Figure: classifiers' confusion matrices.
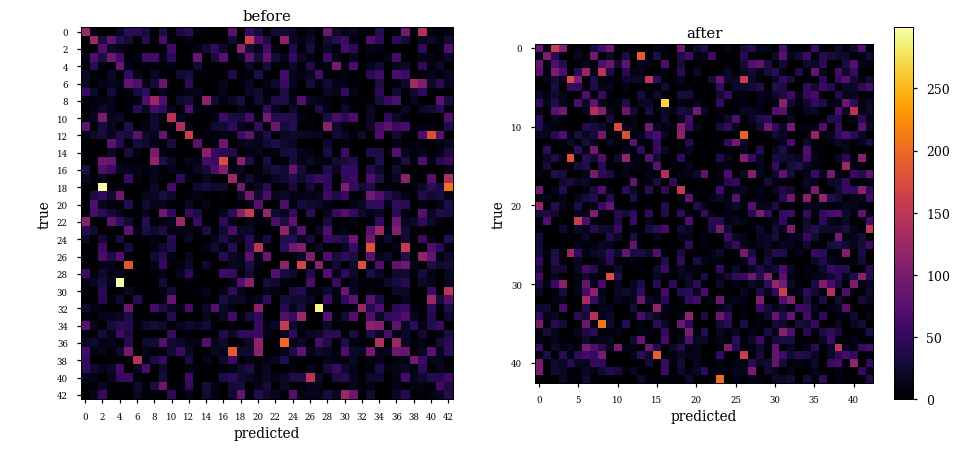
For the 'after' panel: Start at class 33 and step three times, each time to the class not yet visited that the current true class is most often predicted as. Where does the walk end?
26
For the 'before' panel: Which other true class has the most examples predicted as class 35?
11
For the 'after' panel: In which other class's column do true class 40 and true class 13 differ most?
0
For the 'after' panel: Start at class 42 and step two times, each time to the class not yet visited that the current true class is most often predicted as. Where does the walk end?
32
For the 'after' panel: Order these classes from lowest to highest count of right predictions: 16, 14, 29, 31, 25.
25, 14, 29, 16, 31
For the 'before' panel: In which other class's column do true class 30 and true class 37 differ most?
17
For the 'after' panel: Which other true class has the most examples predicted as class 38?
24
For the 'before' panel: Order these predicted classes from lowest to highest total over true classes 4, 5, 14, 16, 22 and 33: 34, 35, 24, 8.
35, 8, 34, 24
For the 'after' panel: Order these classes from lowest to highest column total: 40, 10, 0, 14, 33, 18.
33, 10, 14, 40, 18, 0
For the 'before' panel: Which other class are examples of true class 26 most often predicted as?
39
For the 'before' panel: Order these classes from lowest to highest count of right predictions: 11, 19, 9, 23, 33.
9, 33, 19, 23, 11
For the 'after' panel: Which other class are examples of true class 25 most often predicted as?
12
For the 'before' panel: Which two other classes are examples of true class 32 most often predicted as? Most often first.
27, 20
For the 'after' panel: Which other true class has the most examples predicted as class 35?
11
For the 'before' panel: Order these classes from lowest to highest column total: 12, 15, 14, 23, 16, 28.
15, 14, 12, 16, 28, 23
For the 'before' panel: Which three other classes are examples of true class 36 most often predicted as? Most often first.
23, 34, 20
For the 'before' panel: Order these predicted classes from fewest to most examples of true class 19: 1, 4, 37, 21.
37, 1, 21, 4
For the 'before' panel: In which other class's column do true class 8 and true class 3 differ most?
14
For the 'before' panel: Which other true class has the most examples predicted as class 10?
31
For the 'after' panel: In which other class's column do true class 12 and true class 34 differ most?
7
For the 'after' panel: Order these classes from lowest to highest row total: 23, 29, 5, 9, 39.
9, 5, 23, 29, 39
